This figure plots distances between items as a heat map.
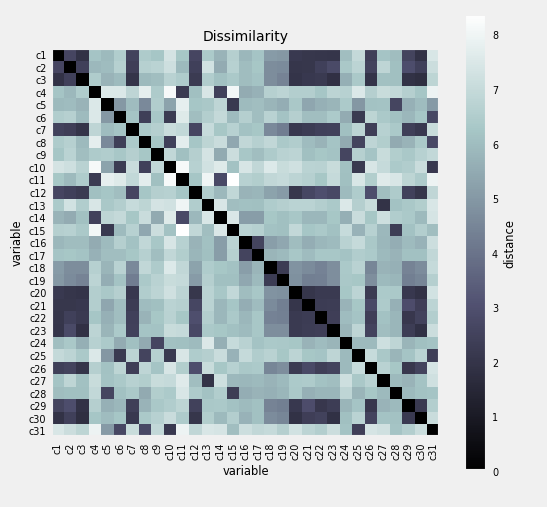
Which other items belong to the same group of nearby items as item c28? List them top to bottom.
c5, c15
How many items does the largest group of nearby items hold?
12
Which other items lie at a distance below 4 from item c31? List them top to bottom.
c6, c8, c10, c25
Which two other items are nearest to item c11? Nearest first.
c4, c14
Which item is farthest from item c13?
c11
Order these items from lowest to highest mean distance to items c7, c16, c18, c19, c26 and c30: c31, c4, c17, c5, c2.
c2, c17, c5, c4, c31
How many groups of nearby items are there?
8
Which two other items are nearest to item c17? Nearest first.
c16, c14
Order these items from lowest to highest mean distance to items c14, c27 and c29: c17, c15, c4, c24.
c4, c17, c24, c15
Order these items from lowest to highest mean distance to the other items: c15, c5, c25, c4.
c5, c25, c15, c4
